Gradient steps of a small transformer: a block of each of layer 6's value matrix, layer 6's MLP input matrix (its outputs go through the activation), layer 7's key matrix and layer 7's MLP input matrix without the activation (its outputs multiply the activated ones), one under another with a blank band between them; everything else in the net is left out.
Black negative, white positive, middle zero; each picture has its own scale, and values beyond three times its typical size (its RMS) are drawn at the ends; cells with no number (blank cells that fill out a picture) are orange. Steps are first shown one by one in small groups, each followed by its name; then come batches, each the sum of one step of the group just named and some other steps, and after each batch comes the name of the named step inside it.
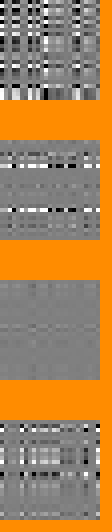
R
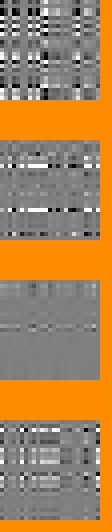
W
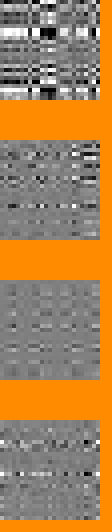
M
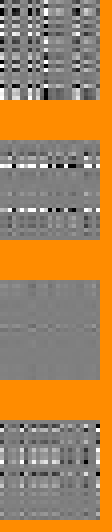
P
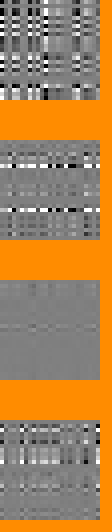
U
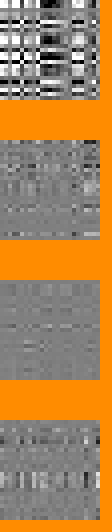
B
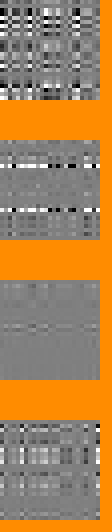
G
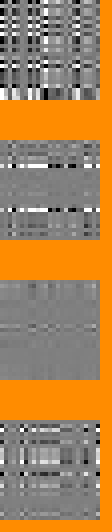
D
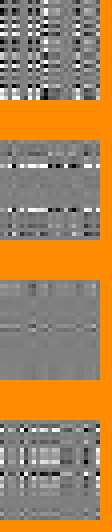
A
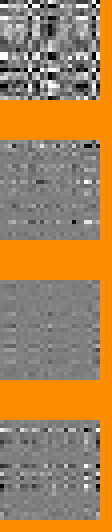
M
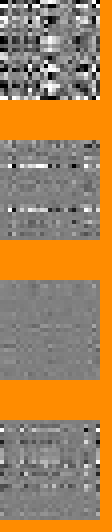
D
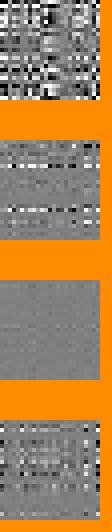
R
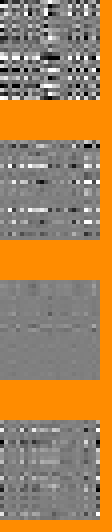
W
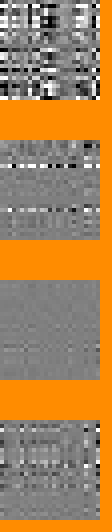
P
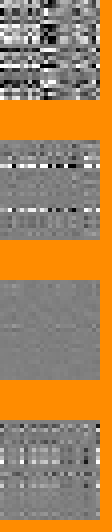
P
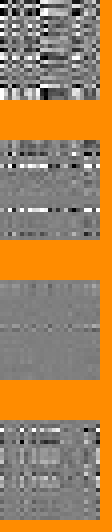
W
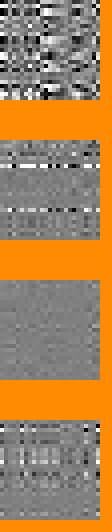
P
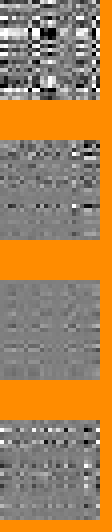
M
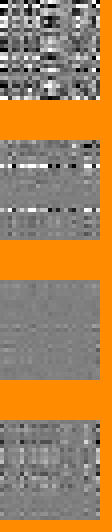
G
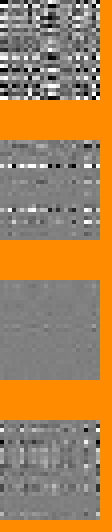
G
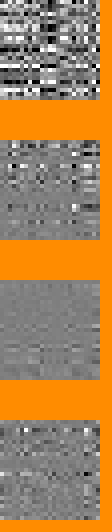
M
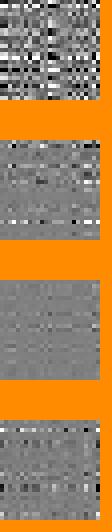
M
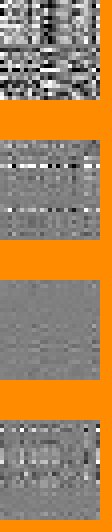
P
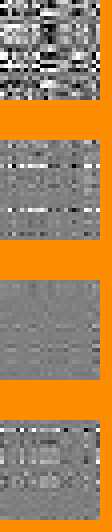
W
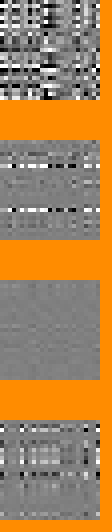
R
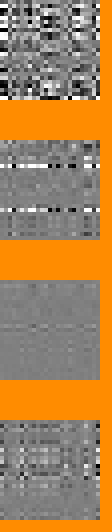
G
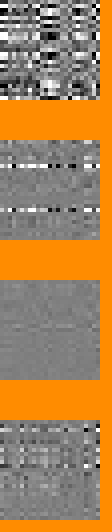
G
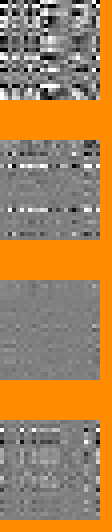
W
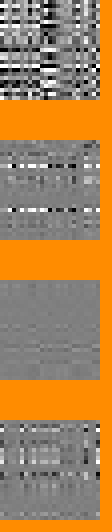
R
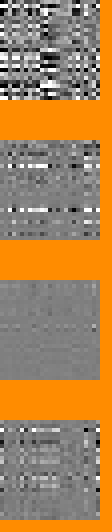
W
